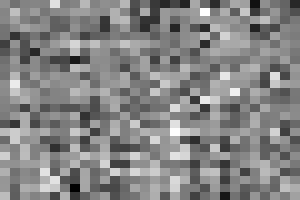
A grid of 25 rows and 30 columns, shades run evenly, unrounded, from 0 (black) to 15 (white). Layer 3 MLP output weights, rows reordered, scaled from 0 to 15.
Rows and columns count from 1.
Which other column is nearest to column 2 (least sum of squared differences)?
17
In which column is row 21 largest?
11
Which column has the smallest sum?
20
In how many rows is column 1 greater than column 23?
11
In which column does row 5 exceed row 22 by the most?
23
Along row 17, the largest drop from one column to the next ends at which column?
29
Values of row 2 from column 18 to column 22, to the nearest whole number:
8 9 9 15 7
